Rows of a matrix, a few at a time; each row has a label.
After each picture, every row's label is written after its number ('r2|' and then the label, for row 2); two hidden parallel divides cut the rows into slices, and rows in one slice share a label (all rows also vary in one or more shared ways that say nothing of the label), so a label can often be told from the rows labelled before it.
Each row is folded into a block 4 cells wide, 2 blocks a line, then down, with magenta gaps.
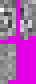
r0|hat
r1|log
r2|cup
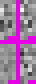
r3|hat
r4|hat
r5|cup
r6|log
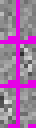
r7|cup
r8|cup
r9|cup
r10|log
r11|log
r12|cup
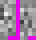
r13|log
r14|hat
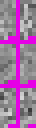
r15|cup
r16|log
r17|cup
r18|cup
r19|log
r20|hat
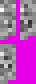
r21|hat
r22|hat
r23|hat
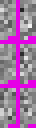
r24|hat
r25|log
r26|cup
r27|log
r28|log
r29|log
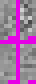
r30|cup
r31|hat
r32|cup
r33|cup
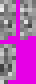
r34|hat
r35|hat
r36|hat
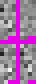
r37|log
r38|cup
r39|log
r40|log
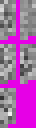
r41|hat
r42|cup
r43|log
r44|hat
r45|log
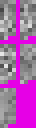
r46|log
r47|log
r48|hat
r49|cup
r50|cup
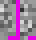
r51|hat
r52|log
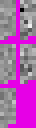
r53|cup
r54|log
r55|cup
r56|hat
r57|cup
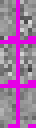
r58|cup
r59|log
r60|hat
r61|hat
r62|cup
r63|cup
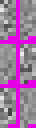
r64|hat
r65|cup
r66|cup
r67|hat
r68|hat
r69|cup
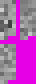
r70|hat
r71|cup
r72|cup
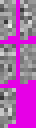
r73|log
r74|log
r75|hat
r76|cup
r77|log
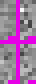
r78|cup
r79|hat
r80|cup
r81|log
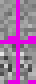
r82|cup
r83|cup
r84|hat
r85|hat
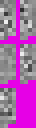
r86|hat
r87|log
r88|cup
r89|hat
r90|hat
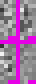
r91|log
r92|hat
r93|hat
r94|cup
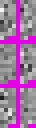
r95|hat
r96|log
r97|cup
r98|hat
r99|log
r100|cup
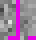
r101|log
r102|cup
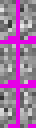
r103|hat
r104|log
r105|log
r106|log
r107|log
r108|log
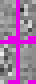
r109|cup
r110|log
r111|hat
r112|cup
